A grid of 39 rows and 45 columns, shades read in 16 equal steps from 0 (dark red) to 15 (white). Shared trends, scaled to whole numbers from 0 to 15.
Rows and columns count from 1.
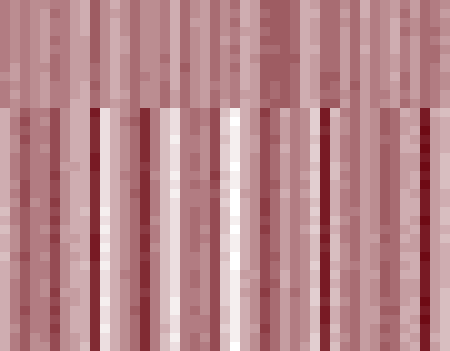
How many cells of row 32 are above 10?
6
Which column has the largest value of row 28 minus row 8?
24
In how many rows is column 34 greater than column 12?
12
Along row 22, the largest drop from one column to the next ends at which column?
33
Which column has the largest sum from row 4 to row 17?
18
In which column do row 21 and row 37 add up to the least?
43
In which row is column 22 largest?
10
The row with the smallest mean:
7
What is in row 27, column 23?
12
